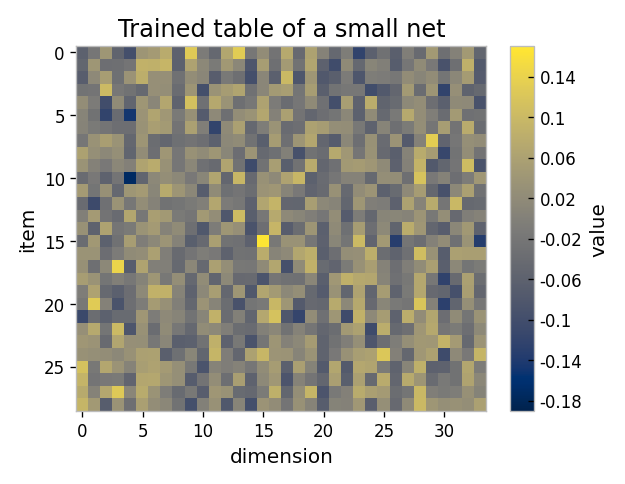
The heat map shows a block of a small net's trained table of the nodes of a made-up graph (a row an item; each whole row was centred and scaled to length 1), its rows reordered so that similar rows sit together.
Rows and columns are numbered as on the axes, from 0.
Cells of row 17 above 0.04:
7
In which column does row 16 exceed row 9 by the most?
33
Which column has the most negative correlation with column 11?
32
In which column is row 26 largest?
0
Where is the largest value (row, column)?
15, 15
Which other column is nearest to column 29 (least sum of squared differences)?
31
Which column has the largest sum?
28
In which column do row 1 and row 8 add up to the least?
30
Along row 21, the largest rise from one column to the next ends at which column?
23
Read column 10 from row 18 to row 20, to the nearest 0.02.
0.02 0.02 0.04
